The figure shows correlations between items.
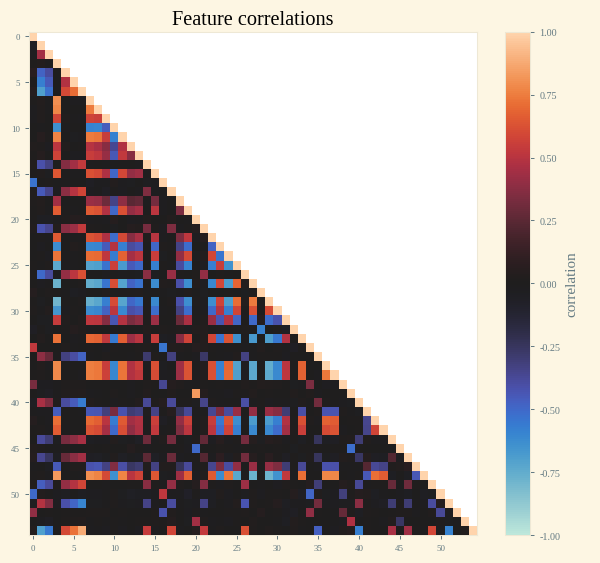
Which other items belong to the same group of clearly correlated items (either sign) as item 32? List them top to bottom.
28
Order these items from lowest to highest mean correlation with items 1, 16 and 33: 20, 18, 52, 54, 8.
54, 52, 20, 18, 8
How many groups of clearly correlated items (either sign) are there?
5
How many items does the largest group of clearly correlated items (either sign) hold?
27
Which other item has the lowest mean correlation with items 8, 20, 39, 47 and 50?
45
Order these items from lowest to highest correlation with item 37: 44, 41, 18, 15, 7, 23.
23, 41, 44, 18, 15, 7
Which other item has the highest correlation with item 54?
6
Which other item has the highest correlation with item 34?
0
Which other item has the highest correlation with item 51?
1
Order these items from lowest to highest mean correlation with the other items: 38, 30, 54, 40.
30, 40, 38, 54
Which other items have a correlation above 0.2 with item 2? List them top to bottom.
1, 35, 40, 51
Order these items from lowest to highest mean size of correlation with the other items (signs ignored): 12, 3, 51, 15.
51, 12, 15, 3
